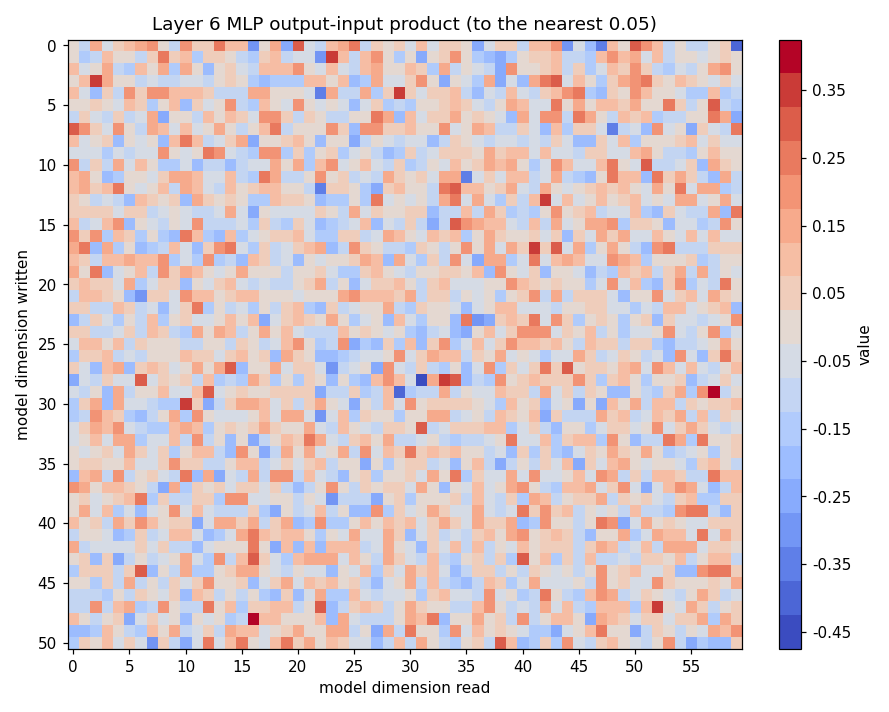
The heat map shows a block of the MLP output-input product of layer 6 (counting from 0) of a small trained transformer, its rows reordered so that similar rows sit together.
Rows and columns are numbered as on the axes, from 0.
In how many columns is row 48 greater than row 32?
23
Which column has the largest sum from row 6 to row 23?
43
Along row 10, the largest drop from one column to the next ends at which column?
52
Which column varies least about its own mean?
21
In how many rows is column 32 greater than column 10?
25
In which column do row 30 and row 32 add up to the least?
12
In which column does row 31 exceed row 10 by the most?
11
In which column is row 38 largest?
6
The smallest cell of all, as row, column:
28, 31
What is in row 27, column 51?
-0.05
